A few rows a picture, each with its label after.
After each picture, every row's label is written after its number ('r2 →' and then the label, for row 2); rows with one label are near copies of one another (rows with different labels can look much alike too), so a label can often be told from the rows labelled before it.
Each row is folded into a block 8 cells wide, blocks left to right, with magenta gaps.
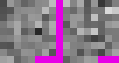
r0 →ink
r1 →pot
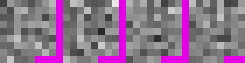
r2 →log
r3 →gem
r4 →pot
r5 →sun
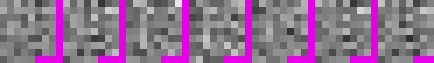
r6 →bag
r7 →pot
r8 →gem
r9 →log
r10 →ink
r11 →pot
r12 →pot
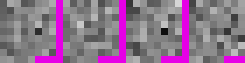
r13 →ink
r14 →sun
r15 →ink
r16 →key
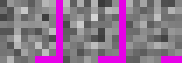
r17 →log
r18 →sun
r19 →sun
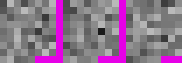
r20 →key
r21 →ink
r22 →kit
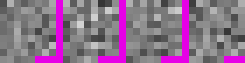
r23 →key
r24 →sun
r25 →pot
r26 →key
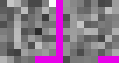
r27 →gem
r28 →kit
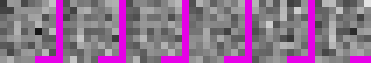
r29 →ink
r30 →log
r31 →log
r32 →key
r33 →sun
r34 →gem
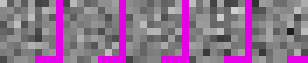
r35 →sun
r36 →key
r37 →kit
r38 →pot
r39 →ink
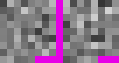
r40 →key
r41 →sun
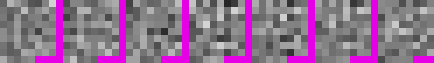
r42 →gem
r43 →log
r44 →key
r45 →sun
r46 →bag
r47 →sun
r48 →kit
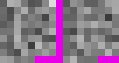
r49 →gem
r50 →log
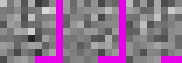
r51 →pot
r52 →bag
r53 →sun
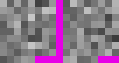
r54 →sun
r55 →key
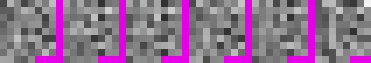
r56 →key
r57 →bag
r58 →bag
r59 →key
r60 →bag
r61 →gem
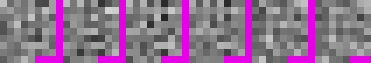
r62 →sun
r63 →pot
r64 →bag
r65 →bag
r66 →log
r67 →log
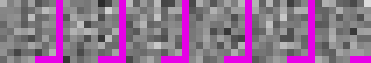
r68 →pot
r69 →kit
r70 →sun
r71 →key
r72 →sun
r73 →gem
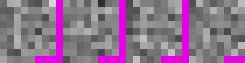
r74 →gem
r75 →bag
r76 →log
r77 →key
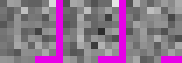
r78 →gem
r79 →gem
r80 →key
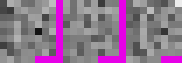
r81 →ink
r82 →bag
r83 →gem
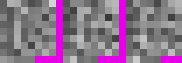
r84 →gem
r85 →log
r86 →log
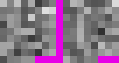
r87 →pot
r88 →gem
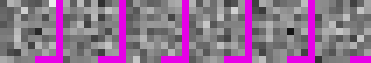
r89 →gem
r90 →bag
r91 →log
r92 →sun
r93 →ink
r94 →kit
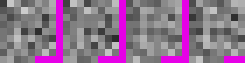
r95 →key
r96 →key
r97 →log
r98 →log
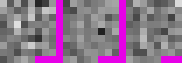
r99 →sun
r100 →ink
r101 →gem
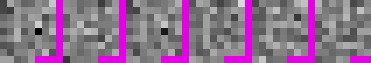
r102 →ink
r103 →kit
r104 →ink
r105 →gem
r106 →log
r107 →sun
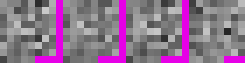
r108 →kit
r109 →kit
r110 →kit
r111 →ink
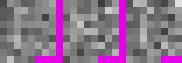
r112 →log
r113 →kit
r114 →gem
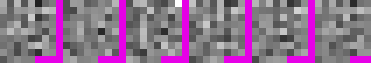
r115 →bag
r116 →ink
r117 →gem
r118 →sun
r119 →pot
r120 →bag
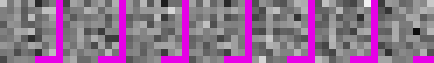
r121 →pot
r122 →key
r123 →bag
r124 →bag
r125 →log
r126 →gem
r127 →ink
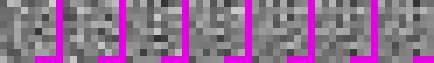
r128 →gem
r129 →log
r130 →pot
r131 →pot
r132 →bag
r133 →bag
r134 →bag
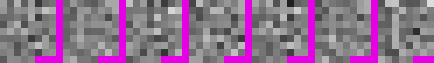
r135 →bag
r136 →log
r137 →pot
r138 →key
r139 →bag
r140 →log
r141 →gem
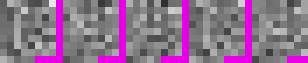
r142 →gem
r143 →kit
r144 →pot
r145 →gem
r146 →kit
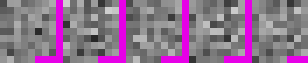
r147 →ink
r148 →pot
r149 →log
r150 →kit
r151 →kit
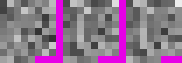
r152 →key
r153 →gem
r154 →gem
